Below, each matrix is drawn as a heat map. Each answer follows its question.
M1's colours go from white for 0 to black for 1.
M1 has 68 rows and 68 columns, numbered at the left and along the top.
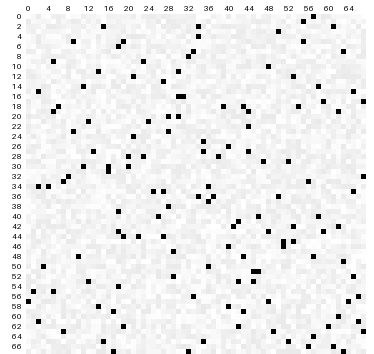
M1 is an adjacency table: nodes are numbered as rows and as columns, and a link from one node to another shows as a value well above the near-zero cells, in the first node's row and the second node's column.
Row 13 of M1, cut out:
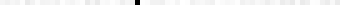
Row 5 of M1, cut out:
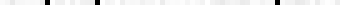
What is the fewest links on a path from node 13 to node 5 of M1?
4
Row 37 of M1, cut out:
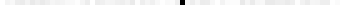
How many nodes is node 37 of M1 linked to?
1
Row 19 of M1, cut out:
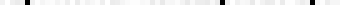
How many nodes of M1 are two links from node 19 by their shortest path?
6
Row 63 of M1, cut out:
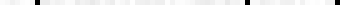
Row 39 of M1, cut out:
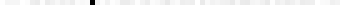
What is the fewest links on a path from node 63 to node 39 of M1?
6
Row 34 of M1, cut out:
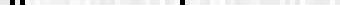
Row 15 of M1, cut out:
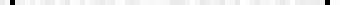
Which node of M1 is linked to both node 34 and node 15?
node 2
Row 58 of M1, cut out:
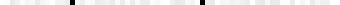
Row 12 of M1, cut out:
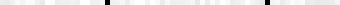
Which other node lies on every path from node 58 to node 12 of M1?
node 53
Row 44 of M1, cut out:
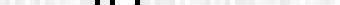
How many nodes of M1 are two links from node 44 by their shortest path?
4
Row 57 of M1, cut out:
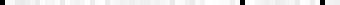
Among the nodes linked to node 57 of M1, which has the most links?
node 48
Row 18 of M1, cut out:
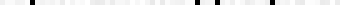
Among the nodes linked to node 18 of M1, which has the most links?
node 43
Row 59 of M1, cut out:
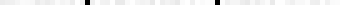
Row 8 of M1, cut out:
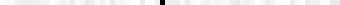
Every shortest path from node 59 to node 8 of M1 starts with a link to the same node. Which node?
node 17
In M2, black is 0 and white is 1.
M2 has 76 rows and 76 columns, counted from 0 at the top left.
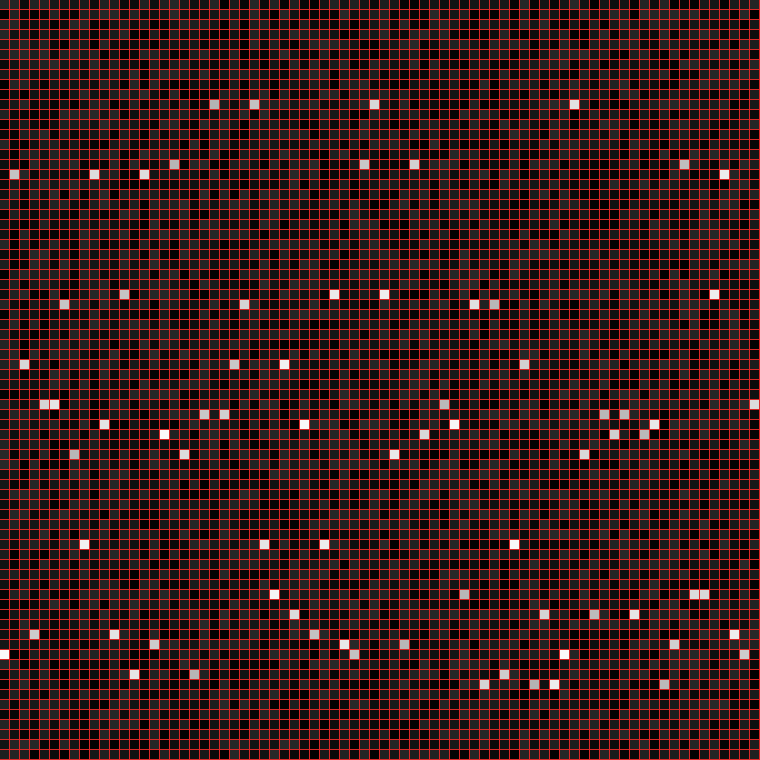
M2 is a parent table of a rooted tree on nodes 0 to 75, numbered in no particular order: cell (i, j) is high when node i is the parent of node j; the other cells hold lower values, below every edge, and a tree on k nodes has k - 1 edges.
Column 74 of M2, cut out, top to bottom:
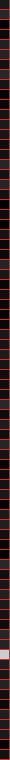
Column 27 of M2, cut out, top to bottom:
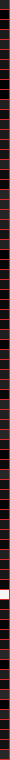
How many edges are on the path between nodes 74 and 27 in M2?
6
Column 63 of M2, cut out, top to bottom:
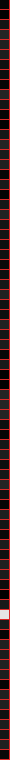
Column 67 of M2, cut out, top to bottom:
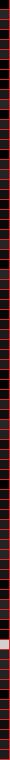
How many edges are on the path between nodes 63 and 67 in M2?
4
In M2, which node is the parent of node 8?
54
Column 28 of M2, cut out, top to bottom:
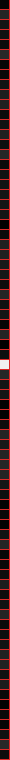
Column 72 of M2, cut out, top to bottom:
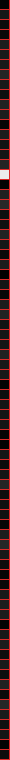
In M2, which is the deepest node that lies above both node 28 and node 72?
16
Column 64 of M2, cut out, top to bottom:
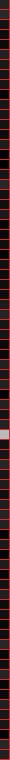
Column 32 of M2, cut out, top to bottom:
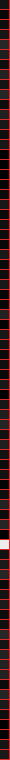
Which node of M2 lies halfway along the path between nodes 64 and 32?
61
